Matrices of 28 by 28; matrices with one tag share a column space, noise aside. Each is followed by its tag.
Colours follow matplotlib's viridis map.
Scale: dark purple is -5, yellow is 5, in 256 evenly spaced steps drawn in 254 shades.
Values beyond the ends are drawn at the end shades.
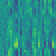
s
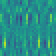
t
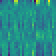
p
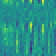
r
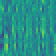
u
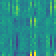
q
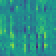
u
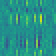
t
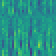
s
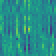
u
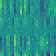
q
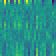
p
